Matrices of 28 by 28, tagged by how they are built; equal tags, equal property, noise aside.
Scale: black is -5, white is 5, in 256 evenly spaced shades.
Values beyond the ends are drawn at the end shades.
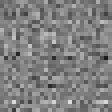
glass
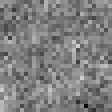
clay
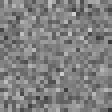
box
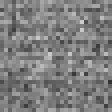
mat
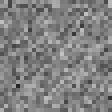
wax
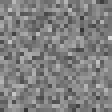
box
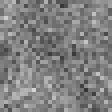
clay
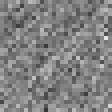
wax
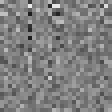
glass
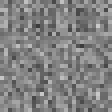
mat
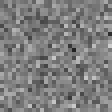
box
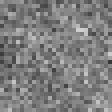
clay
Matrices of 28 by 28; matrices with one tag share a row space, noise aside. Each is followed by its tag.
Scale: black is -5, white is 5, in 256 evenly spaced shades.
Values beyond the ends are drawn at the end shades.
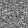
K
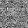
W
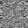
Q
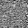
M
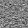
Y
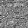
W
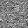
W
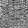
Q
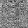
W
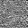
M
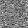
K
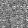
M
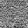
W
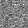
Y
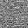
W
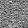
Y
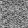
K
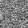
Q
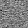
K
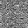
W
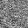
Y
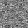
K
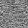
Q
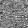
Q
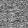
W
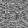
K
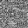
W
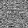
W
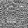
W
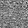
M
